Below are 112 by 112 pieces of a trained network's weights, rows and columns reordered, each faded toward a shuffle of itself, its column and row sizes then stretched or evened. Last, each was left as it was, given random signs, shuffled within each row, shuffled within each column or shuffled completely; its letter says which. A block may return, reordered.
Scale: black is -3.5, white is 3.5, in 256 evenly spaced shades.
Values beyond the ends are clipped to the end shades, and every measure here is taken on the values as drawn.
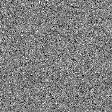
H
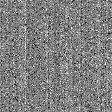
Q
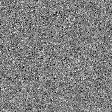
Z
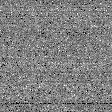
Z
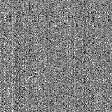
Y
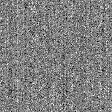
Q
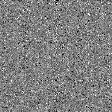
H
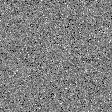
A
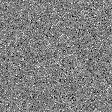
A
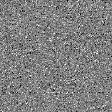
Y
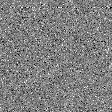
Z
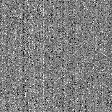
Q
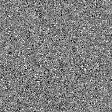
H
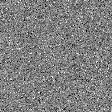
Z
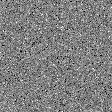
A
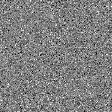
H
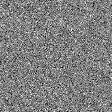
Q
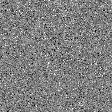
Z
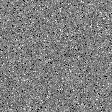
A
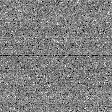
Z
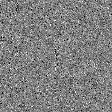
Q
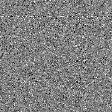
H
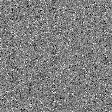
Q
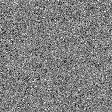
A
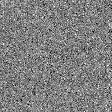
Q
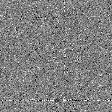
H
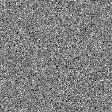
H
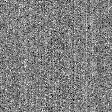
Q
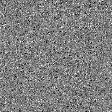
H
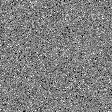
A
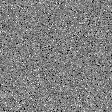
A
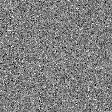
Q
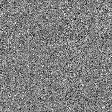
Q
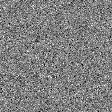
Z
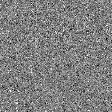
H
